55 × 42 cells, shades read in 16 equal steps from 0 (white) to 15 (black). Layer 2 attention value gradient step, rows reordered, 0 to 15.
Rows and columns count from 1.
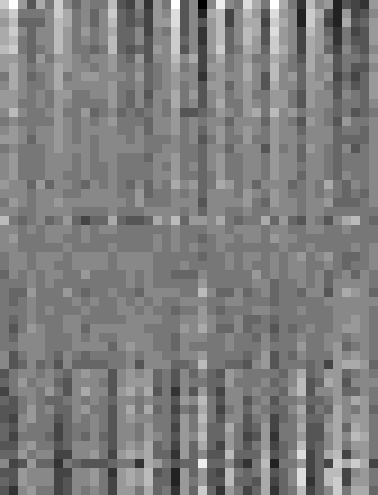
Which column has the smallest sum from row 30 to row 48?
23
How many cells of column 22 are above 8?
10
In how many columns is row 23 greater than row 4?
18
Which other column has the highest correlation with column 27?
12
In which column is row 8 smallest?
31
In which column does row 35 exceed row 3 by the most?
20
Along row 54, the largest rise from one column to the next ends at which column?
35
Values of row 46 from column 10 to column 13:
6 8 8 10
